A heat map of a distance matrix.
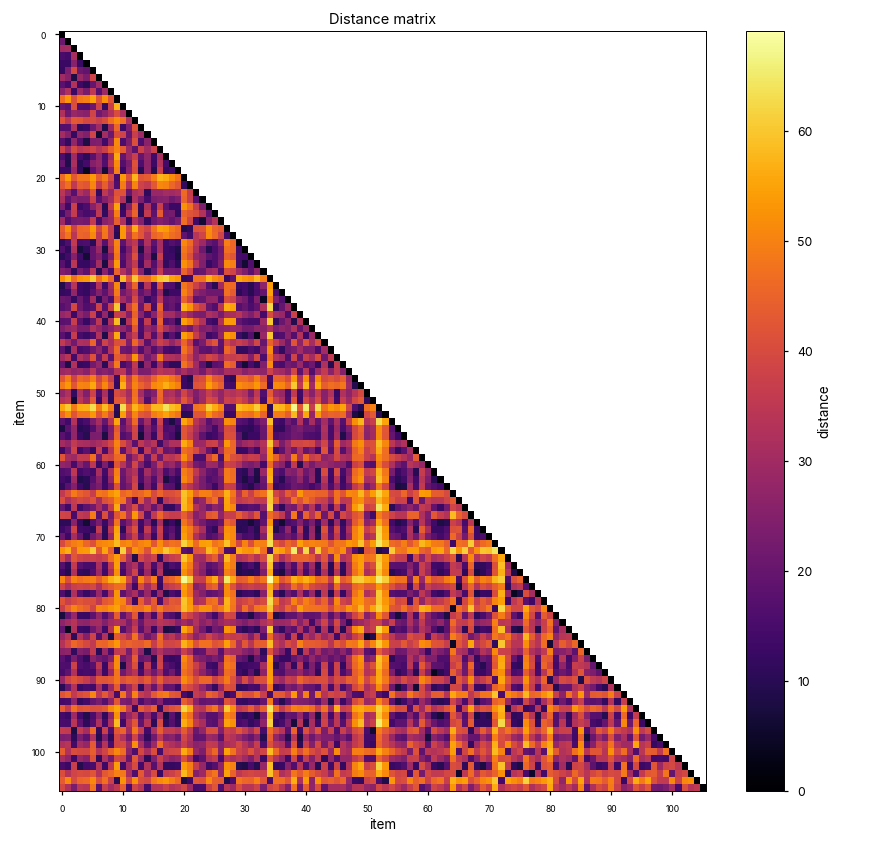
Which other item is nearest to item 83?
1
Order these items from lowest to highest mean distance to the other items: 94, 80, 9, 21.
21, 94, 9, 80
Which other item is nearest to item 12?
73
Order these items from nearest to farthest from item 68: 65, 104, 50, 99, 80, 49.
50, 99, 65, 80, 104, 49
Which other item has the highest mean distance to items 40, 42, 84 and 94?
52
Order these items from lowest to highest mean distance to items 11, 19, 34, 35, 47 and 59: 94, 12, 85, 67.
67, 12, 94, 85
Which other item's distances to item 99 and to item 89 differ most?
61
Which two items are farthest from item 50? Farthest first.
76, 94
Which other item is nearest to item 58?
91
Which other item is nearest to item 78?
74
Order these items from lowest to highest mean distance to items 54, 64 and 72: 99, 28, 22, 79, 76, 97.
28, 22, 99, 97, 79, 76
